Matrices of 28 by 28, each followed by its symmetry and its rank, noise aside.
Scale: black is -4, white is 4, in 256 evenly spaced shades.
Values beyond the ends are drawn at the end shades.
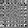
symmetric, rank two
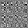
no symmetry, rank two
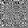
no symmetry, rank three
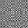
symmetric, rank two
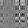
no symmetry, rank one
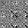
symmetric, rank three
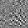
no symmetry, rank two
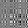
no symmetry, rank one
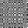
symmetric, rank one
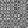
no symmetry, rank two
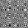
antisymmetric, rank two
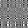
no symmetry, rank one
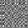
symmetric, rank two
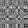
symmetric, rank one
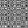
antisymmetric, rank two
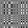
no symmetry, rank one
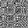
symmetric, rank three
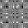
symmetric, rank one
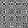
symmetric, rank two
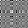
symmetric, rank one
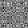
antisymmetric, rank two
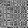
no symmetry, rank two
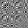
symmetric, rank three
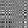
no symmetry, rank one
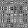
no symmetry, rank two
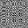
no symmetry, rank three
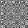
symmetric, rank three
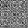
symmetric, rank three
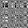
no symmetry, rank two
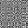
antisymmetric, rank two
